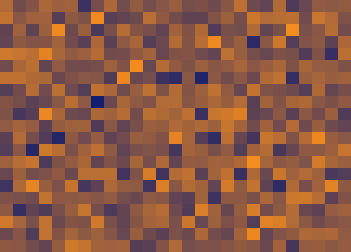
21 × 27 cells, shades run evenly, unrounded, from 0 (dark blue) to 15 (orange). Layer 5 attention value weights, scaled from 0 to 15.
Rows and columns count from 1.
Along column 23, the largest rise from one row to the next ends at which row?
2
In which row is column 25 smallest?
18
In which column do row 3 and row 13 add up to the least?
3
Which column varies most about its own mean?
20
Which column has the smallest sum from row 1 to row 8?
7
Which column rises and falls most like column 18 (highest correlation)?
15
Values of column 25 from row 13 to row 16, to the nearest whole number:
8 13 9 9
